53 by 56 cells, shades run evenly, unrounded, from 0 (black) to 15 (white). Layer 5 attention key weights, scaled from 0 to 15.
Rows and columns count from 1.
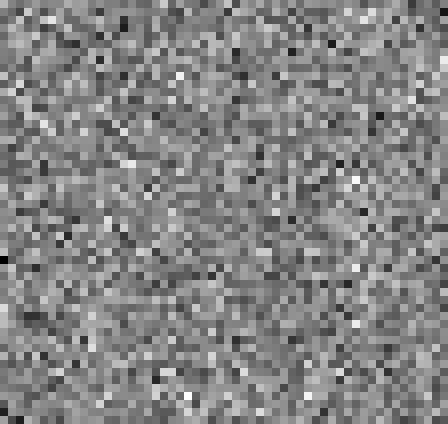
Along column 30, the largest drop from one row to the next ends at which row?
7
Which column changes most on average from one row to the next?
44
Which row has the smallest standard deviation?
18
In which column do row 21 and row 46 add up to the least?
43
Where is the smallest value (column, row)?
1, 33
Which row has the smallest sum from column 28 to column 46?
36
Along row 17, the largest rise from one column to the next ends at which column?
16
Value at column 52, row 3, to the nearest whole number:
8
